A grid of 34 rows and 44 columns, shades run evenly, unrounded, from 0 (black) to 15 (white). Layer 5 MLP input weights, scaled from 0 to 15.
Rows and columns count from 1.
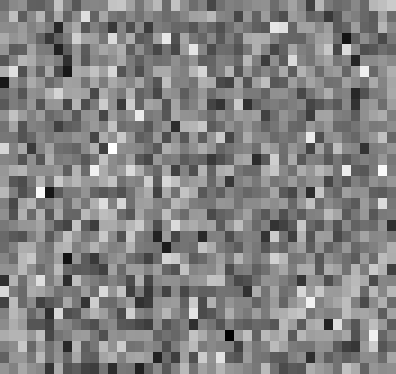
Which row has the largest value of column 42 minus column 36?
25
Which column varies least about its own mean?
29
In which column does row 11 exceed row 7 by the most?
16
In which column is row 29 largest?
22
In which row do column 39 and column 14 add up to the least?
4
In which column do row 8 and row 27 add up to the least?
28
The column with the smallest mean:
8
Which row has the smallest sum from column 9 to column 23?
30
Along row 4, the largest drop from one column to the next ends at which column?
20
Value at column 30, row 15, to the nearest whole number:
5
